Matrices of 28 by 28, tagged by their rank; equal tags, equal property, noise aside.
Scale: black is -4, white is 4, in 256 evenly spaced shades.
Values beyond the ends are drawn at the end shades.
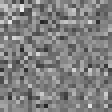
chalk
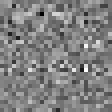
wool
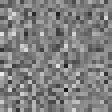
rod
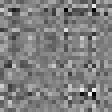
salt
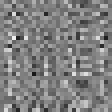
rod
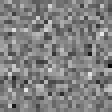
wool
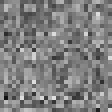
rod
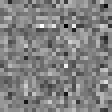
rod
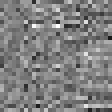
rod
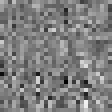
wool
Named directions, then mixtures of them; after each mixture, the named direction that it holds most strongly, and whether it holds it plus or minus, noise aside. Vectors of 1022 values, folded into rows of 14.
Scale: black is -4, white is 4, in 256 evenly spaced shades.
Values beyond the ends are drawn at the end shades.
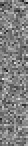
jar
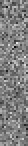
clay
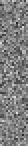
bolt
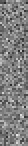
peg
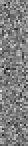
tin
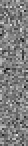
tin, plus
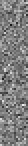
bolt, plus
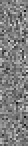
tin, plus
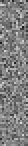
bolt, minus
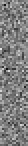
tin, plus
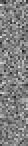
bolt, minus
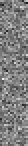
jar, plus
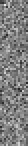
tin, minus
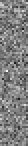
jar, minus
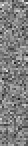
jar, minus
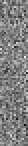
clay, plus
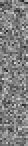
jar, plus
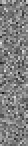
bolt, plus
